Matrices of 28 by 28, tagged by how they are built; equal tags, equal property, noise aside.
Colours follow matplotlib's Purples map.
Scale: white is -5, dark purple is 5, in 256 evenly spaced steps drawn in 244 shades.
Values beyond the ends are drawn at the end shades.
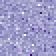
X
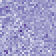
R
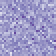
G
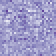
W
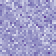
G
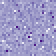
X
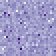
X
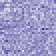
W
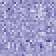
W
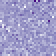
X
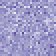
W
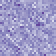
G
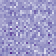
W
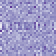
W
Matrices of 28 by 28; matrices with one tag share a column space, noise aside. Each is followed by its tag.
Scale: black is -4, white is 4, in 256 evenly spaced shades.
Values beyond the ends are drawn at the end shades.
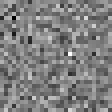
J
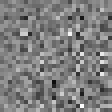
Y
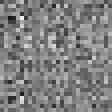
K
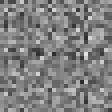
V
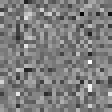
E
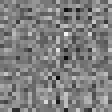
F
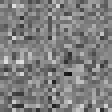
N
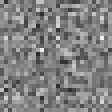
V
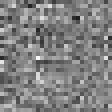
K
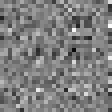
V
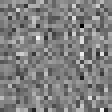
J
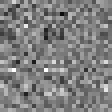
E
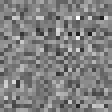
Y
